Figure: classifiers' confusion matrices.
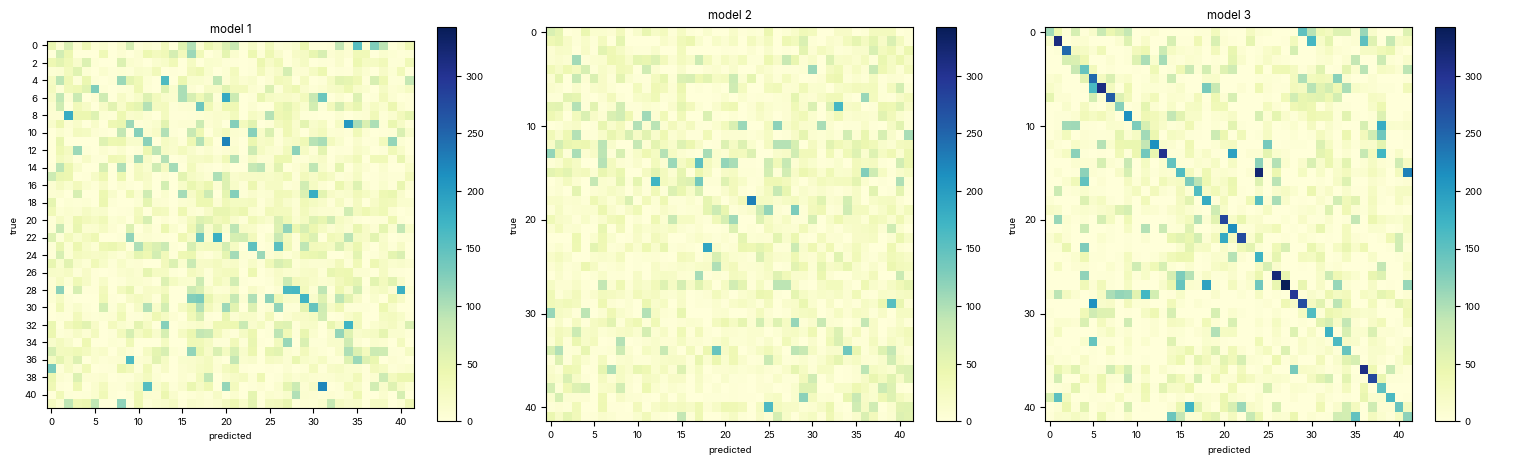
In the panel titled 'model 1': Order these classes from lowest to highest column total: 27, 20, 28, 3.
28, 3, 27, 20
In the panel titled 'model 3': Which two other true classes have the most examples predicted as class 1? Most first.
39, 20
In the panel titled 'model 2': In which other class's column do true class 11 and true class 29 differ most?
39
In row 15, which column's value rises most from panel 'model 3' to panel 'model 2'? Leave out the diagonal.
36
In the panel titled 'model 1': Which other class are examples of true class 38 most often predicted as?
18
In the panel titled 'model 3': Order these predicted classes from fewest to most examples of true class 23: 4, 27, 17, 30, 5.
5, 17, 30, 27, 4
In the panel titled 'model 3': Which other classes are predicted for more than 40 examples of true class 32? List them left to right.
19, 28, 34, 37
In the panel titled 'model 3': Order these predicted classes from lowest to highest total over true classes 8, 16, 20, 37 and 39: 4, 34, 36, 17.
36, 34, 4, 17
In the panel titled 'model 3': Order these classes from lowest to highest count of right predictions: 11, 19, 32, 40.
19, 11, 40, 32
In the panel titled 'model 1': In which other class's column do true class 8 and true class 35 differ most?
2
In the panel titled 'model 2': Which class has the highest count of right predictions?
34
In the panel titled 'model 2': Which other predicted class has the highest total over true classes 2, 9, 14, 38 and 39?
29
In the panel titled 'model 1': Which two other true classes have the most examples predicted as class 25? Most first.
29, 8
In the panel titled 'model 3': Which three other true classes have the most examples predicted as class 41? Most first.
15, 27, 4
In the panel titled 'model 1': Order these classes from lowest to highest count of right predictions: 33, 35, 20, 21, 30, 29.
20, 35, 21, 33, 30, 29
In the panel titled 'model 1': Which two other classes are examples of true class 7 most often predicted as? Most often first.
17, 11
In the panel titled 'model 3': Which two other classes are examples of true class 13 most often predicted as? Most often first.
21, 38
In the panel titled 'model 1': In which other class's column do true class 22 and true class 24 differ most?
19
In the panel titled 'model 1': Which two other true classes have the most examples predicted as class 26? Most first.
23, 30
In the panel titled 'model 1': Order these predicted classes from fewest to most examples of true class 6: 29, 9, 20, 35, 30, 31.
9, 29, 35, 30, 31, 20
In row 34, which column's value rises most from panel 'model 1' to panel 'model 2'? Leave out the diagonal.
19
